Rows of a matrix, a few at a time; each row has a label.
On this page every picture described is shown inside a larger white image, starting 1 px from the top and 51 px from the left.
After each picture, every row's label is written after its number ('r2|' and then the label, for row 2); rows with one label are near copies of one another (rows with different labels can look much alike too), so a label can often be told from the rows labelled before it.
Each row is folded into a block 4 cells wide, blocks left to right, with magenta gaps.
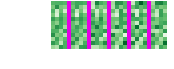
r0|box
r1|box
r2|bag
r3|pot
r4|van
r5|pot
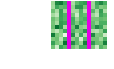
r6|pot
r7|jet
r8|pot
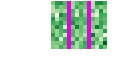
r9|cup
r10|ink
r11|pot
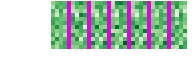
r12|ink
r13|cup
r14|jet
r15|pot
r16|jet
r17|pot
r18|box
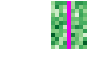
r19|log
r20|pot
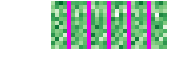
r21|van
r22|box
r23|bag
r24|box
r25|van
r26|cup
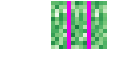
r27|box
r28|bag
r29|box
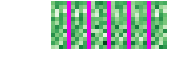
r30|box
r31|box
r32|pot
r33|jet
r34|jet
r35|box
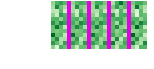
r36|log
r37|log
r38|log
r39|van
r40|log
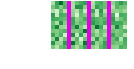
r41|van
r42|jet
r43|ink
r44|cup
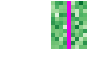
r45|cup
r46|van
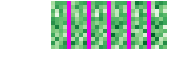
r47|ink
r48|jet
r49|box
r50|log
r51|pot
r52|log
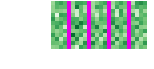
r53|cup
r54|log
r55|jet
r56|ink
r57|van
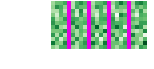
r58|jet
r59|ink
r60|jet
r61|cup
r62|pot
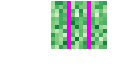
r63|pot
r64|ink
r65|jet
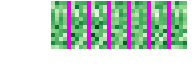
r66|bag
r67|log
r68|log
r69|pot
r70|pot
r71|jet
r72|bag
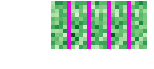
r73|pot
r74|log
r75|bag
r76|log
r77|van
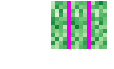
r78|ink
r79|ink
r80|van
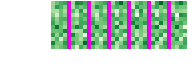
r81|jet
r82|pot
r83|jet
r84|van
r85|ink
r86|van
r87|cup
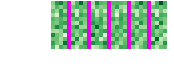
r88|pot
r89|van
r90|bag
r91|box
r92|van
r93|van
